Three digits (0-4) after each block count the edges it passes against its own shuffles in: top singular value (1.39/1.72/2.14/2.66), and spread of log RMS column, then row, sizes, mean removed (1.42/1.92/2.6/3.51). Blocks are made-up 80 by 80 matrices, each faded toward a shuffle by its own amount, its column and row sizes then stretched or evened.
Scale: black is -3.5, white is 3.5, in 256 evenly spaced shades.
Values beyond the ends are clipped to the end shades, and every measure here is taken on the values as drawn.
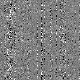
1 4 1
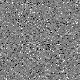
2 0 1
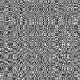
4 2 1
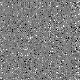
1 2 1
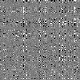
3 3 3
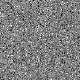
1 2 0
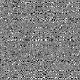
3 0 3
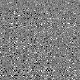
2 2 3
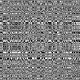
4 1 4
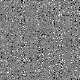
0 3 1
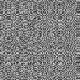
4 1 2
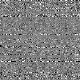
1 1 4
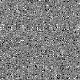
2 1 2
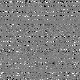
0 1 4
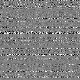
3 0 4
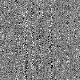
1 3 0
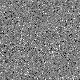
0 0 0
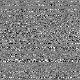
0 0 4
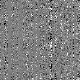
0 4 1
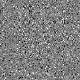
2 2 0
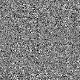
0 1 2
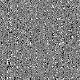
0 3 2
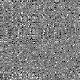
3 1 1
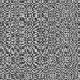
4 3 1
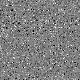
0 0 1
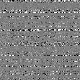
3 0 4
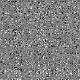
1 2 2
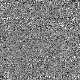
1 1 3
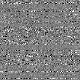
2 1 4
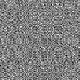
4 0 0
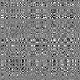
4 3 4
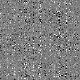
0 3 2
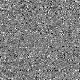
1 0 2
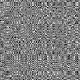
4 2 1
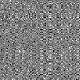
4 1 2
